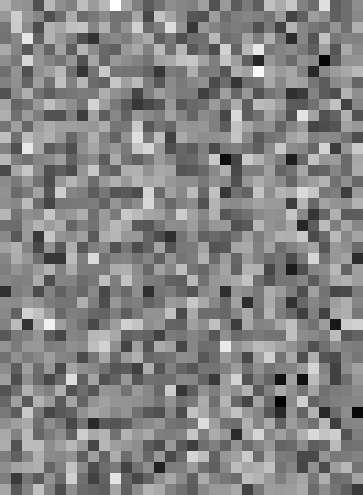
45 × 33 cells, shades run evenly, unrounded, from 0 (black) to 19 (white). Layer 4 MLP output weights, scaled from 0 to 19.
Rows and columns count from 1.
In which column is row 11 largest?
28
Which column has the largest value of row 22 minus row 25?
27
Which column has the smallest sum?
17
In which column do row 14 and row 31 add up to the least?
20
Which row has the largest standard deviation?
30
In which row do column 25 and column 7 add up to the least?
38
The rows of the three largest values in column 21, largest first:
32, 5, 6
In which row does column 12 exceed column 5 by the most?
26
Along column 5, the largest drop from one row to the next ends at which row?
31
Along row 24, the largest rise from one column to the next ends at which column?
7
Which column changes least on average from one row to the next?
25
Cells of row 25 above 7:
30
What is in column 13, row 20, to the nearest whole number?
14
